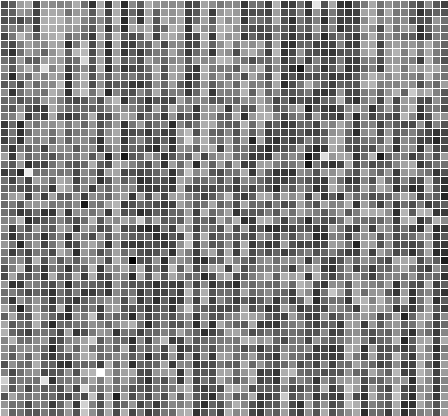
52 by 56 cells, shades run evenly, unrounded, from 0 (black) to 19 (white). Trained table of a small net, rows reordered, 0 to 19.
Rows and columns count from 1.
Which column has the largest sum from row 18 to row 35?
15
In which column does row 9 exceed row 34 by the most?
6
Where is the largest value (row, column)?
47, 13
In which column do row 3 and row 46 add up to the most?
21
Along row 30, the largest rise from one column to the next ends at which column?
24
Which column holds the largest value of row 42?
1
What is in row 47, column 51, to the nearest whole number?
5
